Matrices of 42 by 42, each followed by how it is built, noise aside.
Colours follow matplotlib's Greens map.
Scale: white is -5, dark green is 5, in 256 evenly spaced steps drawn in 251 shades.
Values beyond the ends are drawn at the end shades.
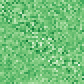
banded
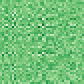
low rank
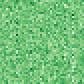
uneven columns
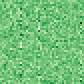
uneven columns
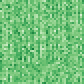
blocks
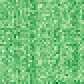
blocks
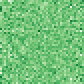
uneven columns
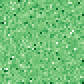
sparse
